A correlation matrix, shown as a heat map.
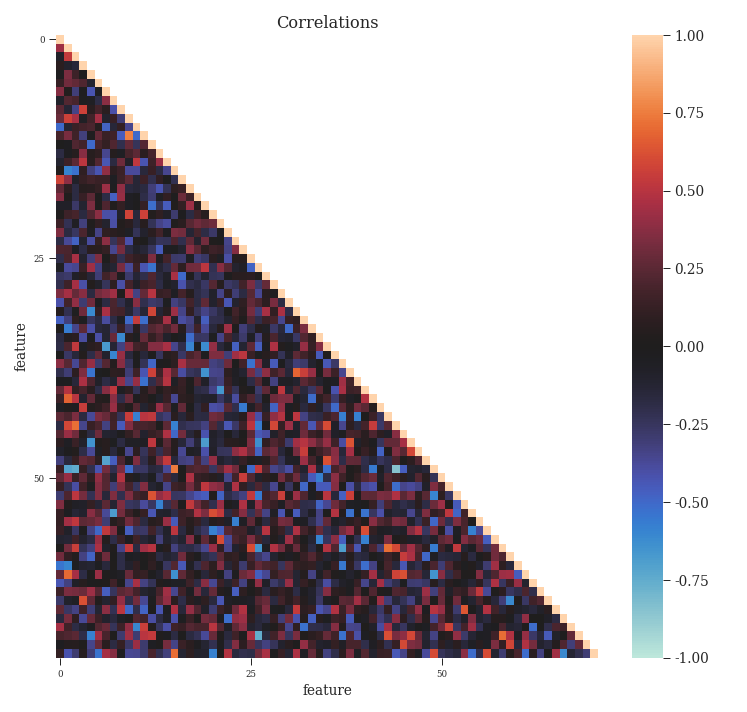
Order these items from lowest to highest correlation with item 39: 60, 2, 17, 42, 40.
60, 2, 17, 40, 42
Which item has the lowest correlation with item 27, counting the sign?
16
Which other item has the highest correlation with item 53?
65
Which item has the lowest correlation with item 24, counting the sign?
42
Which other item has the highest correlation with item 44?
2
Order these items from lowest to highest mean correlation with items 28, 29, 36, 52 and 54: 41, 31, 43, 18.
18, 41, 31, 43
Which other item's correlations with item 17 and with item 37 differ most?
57
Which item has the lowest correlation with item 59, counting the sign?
64
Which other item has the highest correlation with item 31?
38
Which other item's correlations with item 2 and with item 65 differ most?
49
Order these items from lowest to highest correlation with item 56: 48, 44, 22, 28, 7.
48, 44, 28, 22, 7
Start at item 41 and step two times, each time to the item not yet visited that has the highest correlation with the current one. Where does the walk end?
61
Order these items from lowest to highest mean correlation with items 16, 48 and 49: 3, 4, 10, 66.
66, 10, 4, 3
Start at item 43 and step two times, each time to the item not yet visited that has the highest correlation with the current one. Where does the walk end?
68
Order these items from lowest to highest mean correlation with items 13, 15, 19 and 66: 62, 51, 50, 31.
31, 50, 62, 51
